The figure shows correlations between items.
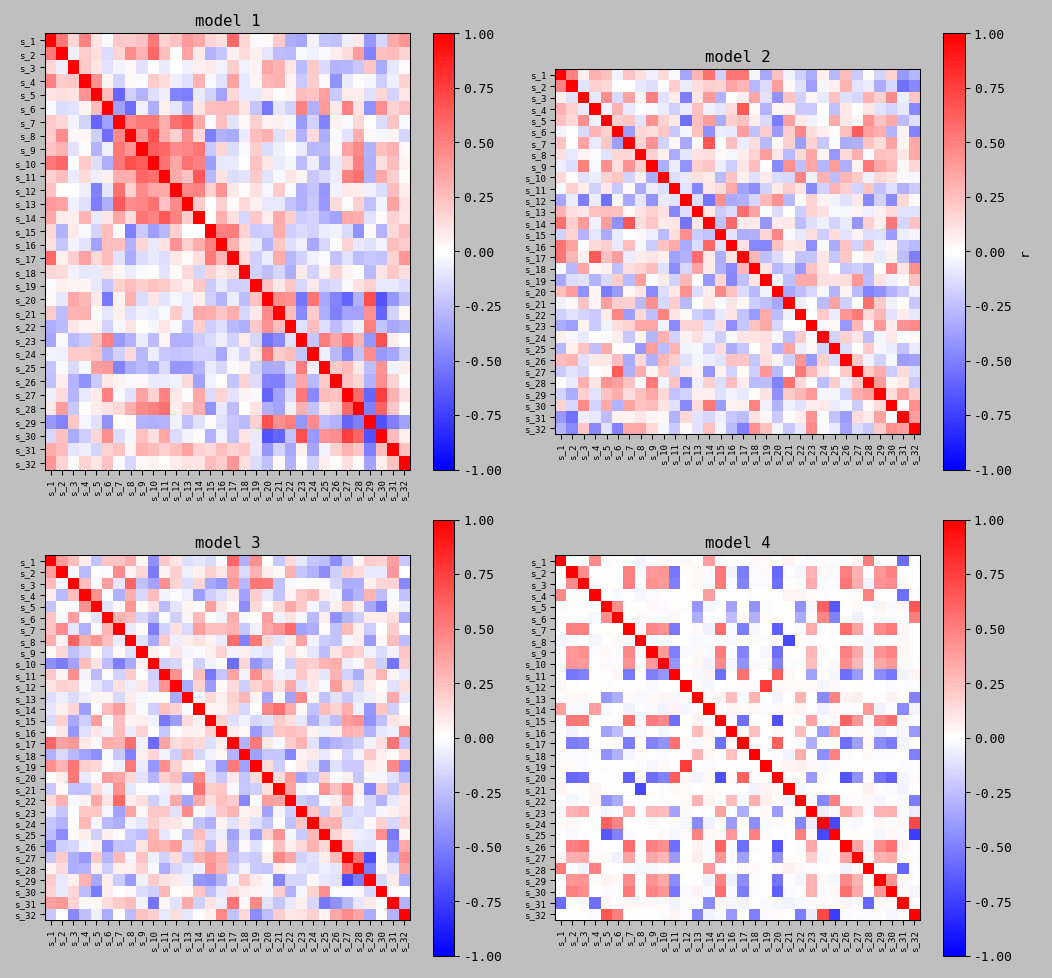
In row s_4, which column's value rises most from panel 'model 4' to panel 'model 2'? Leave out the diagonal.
s_17
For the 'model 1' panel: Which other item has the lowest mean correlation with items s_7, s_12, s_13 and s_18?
s_5
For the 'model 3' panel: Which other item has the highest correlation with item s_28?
s_27
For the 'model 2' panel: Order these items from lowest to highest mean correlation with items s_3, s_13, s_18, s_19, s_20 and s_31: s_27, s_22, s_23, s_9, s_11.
s_11, s_22, s_27, s_9, s_23
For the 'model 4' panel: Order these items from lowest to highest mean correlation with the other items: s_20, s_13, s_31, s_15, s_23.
s_20, s_31, s_13, s_23, s_15
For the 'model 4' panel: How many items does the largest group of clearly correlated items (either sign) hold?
14
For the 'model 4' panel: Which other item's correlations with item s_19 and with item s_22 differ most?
s_12
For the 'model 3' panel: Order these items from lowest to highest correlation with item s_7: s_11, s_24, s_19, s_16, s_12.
s_24, s_11, s_19, s_12, s_16
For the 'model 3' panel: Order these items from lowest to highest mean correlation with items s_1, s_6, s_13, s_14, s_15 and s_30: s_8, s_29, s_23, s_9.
s_29, s_9, s_23, s_8
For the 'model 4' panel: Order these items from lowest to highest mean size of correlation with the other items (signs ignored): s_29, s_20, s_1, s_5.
s_1, s_5, s_29, s_20
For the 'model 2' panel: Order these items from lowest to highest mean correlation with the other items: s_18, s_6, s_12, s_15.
s_12, s_15, s_18, s_6
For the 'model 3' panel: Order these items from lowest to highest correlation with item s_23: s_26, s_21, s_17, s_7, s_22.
s_7, s_22, s_21, s_26, s_17
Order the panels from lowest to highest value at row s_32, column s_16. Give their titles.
model 4, model 2, model 1, model 3
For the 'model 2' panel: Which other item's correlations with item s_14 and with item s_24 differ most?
s_7
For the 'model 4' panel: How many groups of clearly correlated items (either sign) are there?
5
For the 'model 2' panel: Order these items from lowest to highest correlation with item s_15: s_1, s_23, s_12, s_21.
s_1, s_21, s_23, s_12
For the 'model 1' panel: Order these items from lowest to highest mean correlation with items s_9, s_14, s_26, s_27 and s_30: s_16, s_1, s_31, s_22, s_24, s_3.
s_24, s_3, s_22, s_1, s_16, s_31
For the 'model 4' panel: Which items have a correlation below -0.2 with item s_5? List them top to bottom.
s_13, s_16, s_18, s_22, s_25
